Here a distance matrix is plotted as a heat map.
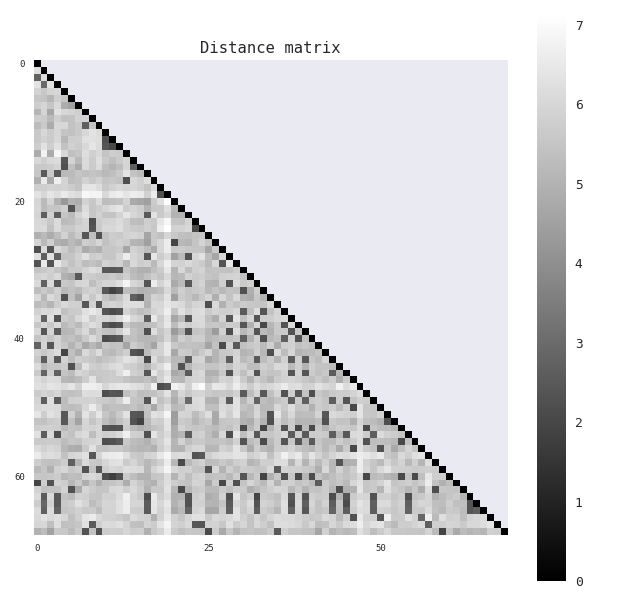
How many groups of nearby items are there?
12
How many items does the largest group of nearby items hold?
15
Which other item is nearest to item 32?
63
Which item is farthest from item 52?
19
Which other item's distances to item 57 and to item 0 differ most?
61
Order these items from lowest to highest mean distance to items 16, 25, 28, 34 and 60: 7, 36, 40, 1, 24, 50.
1, 40, 36, 7, 50, 24
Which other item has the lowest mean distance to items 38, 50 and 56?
46
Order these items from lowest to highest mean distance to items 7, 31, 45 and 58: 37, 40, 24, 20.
37, 20, 40, 24
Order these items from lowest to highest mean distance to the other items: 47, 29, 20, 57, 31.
20, 31, 29, 57, 47
